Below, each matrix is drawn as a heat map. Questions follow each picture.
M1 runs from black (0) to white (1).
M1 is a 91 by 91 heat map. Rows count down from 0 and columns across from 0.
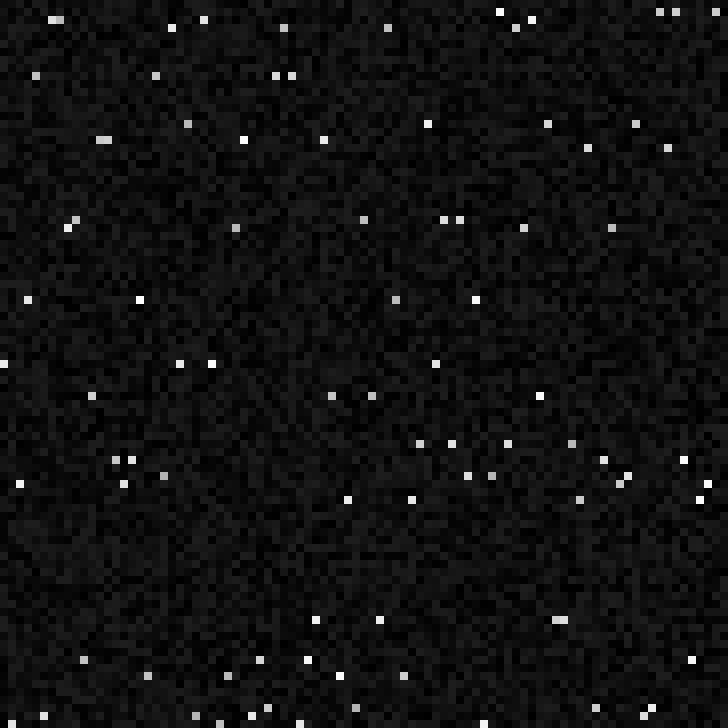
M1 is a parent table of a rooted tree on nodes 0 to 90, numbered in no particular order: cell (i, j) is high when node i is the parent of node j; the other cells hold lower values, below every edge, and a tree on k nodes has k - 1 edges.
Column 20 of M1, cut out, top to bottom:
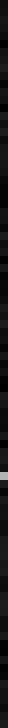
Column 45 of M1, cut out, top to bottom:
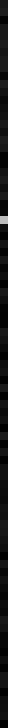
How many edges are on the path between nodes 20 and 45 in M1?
5
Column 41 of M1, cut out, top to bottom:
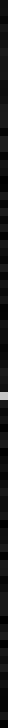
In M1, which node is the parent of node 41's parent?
37
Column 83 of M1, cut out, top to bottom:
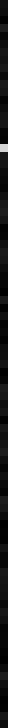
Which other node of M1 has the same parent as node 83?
73
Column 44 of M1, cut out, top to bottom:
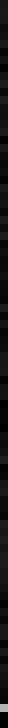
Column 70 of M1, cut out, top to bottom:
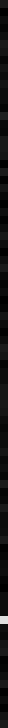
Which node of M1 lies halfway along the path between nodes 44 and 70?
60
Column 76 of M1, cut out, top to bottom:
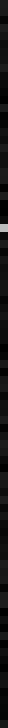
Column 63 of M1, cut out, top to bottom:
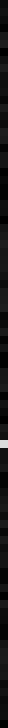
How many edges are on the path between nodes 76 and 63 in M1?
7
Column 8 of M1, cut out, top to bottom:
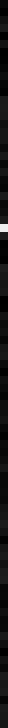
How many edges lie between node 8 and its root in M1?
4
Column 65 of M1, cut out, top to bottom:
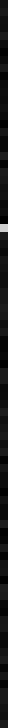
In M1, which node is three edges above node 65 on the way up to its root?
1
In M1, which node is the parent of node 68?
15
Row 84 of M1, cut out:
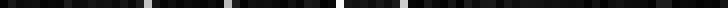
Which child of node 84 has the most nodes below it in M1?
28
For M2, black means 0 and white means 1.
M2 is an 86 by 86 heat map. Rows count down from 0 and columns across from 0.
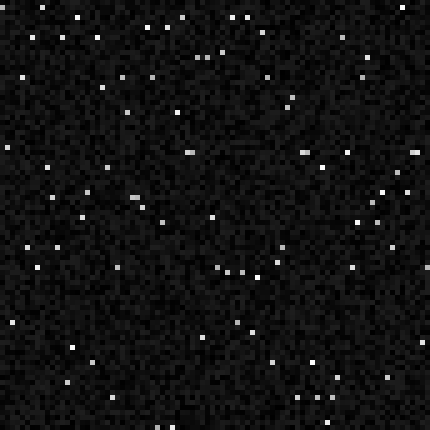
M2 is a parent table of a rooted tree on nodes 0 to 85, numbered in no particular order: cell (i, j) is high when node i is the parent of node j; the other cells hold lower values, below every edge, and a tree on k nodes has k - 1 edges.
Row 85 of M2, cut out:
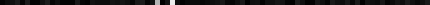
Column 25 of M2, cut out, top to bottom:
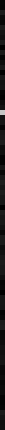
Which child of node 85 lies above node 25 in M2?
34
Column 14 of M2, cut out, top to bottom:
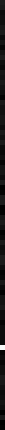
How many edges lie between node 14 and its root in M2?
4
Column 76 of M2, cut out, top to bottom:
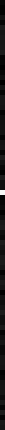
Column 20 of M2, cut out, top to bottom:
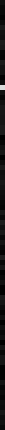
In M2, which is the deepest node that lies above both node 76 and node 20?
38
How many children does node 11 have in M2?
3
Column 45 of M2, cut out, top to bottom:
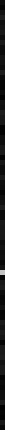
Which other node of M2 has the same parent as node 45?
48
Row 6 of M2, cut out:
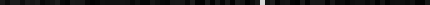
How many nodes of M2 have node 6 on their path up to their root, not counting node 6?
3
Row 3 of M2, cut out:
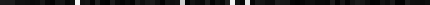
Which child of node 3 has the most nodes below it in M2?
15
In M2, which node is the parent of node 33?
5
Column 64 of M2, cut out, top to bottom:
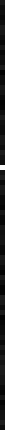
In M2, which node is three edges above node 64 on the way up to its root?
49
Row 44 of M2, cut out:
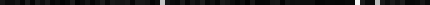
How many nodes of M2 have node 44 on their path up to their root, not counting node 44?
7
